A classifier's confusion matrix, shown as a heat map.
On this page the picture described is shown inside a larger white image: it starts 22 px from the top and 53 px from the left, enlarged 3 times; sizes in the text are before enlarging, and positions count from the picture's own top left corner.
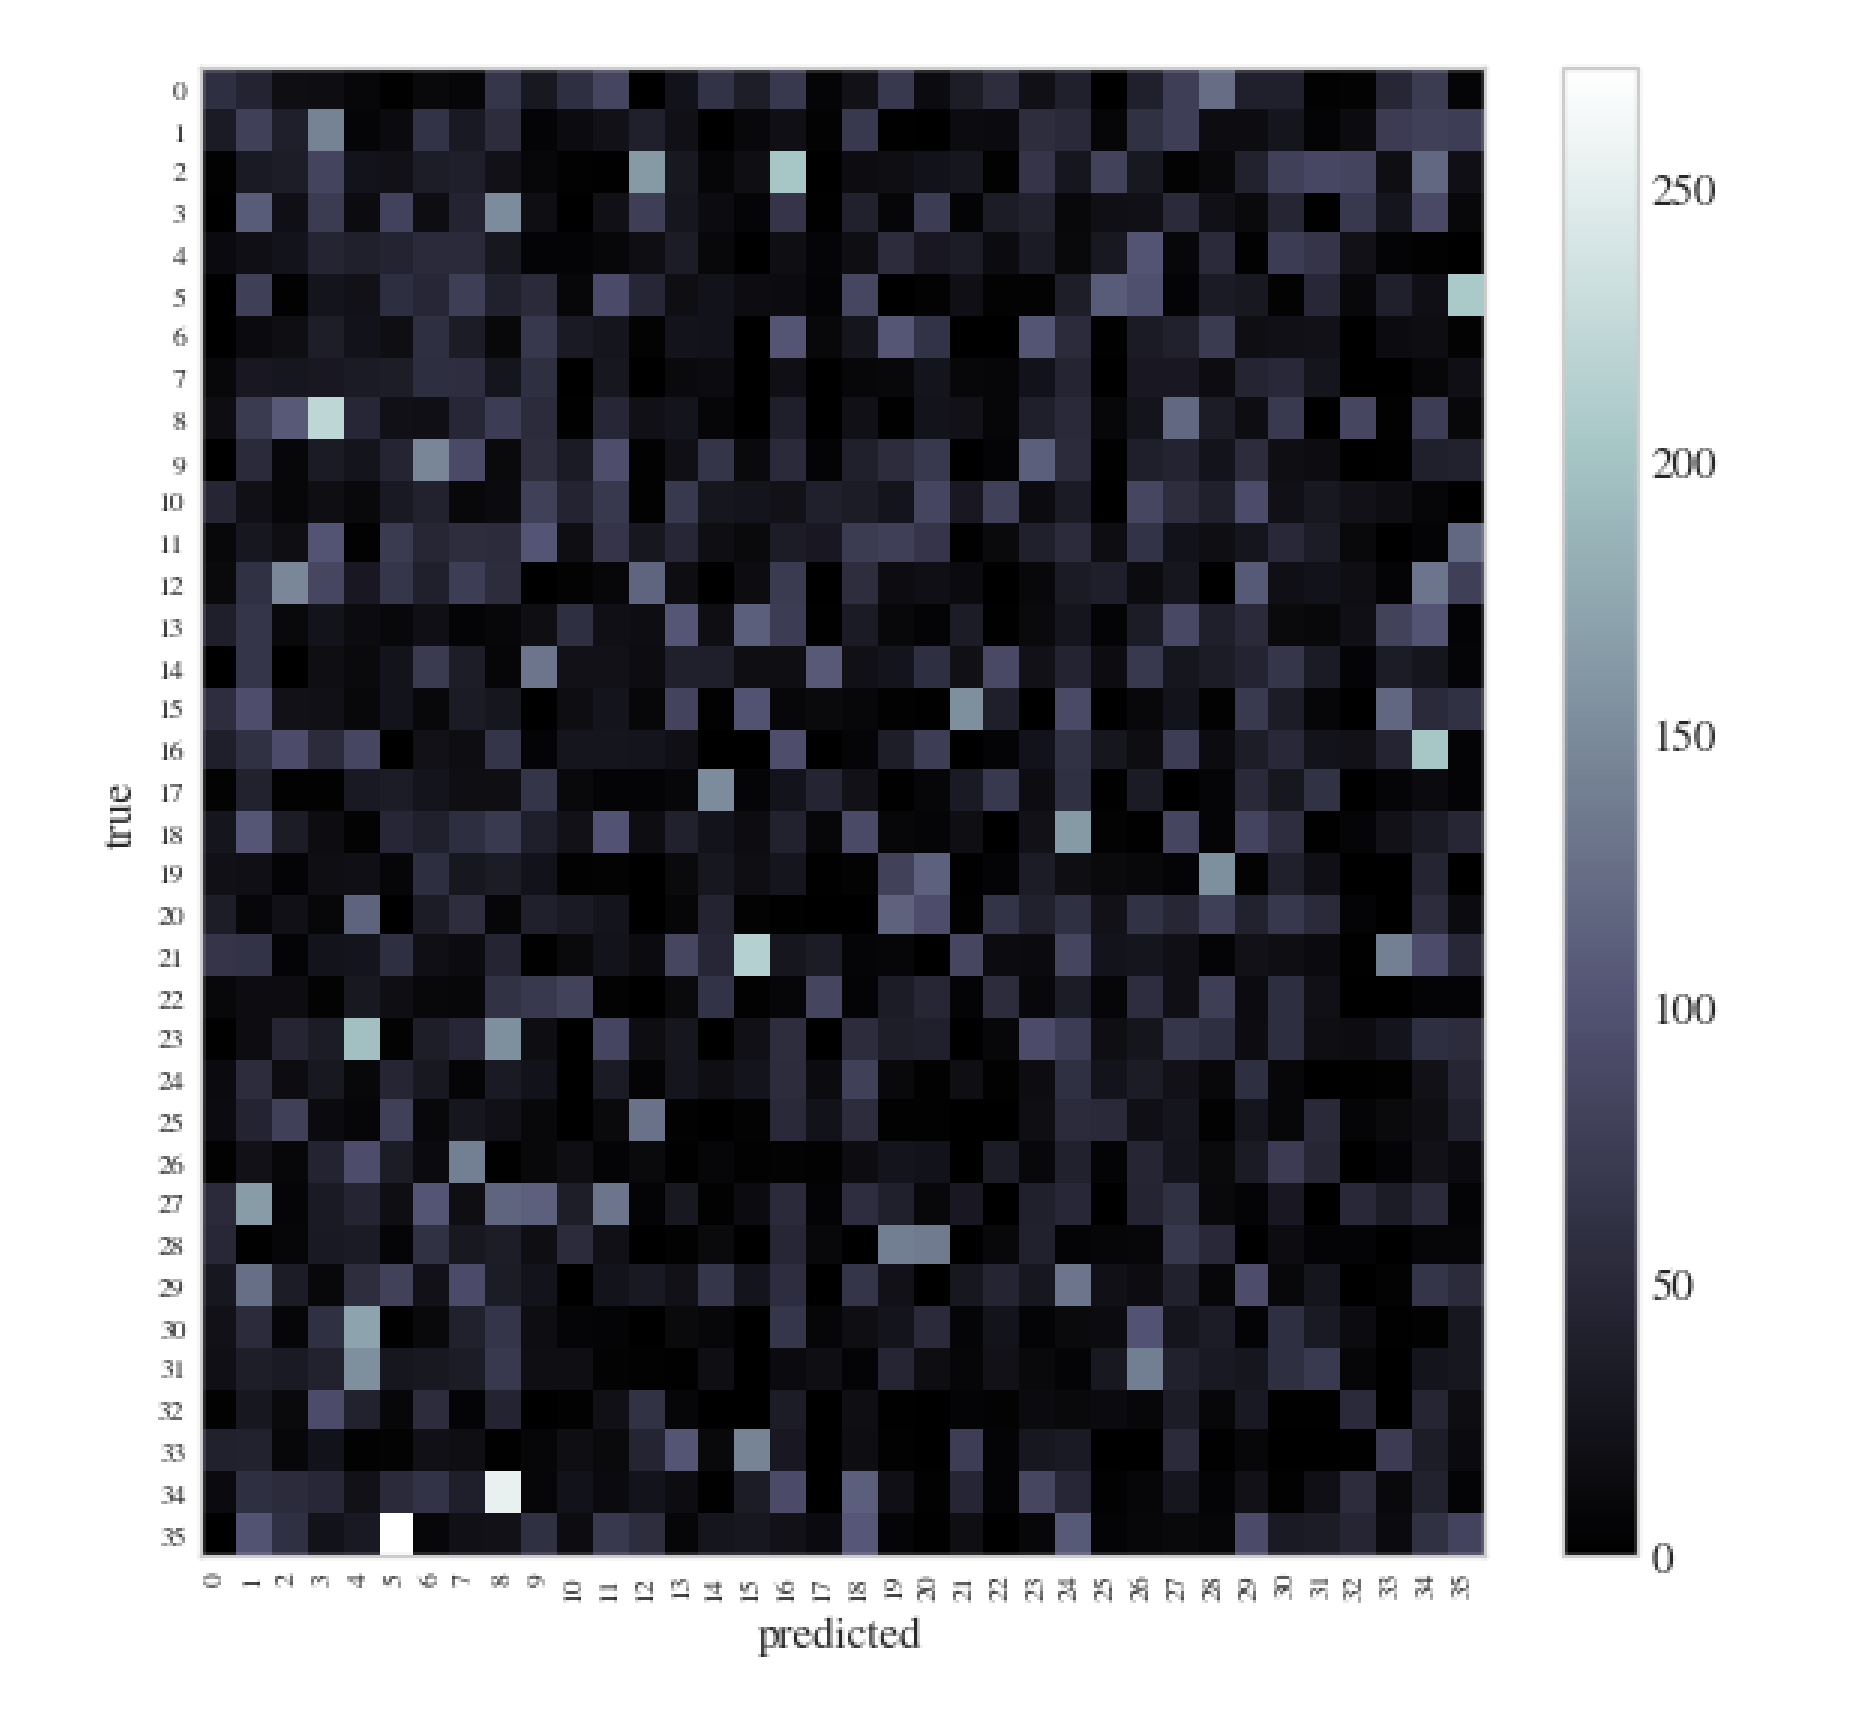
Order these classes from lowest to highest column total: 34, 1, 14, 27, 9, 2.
14, 2, 9, 27, 34, 1
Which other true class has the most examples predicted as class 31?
2
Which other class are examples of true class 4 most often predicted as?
26
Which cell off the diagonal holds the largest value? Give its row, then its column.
35, 5
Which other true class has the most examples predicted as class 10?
22
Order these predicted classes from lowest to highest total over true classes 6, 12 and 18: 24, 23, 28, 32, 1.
32, 28, 23, 1, 24
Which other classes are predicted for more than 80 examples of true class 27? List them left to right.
1, 6, 8, 9, 11
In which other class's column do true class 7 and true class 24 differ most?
18
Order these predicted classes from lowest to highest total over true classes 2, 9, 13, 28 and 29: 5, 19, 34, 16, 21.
21, 5, 19, 34, 16
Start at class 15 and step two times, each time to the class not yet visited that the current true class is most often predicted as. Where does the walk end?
33
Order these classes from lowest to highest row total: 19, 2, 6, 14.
19, 6, 14, 2
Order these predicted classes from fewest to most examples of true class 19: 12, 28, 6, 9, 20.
12, 9, 6, 20, 28
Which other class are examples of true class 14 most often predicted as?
9
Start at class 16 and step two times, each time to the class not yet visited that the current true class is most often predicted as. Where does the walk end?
8
